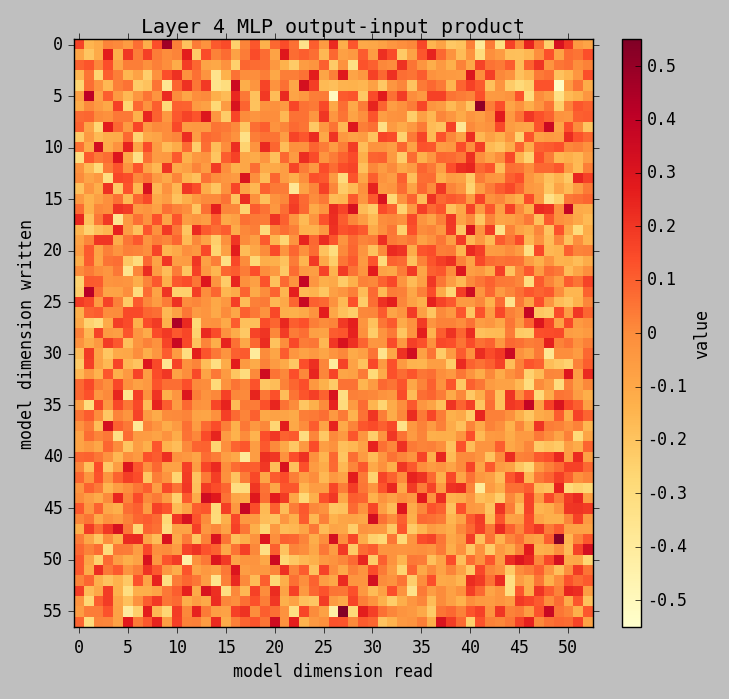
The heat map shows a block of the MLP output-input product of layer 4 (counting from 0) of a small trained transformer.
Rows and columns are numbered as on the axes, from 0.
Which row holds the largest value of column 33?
45
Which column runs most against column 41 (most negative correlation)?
26
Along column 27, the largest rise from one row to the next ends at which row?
55
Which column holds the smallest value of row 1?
41
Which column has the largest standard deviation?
14
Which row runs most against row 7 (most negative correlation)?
42
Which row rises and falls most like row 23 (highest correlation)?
4
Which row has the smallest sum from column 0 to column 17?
9
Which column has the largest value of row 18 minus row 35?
27
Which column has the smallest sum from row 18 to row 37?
0
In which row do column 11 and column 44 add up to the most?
34
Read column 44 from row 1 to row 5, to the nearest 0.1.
-0.2 0.1 0 -0.2 0
